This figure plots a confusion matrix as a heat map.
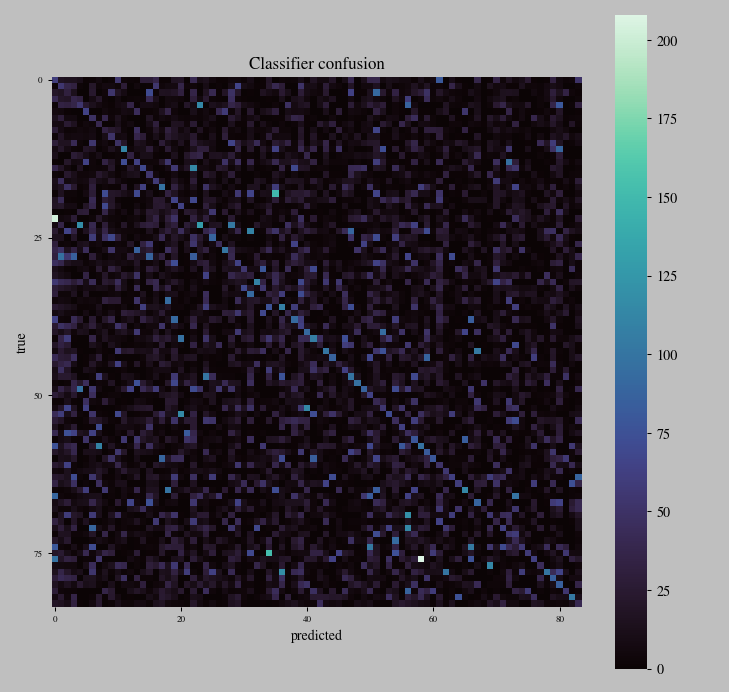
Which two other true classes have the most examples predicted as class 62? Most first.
78, 71
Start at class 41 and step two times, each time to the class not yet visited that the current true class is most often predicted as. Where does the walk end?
8
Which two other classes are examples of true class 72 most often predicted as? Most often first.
51, 73
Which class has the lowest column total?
68
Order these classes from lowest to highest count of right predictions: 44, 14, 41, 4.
4, 14, 44, 41
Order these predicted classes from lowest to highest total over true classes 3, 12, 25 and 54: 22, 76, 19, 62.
76, 62, 19, 22
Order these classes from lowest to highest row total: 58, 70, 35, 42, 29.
70, 42, 35, 29, 58
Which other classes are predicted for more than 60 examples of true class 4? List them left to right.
23, 56, 80
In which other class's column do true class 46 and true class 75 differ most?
34
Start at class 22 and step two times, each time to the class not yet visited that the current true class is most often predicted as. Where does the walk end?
61
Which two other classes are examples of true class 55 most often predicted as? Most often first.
7, 15
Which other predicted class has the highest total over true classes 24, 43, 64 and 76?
58
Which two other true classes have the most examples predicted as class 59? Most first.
44, 24
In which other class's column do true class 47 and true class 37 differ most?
24
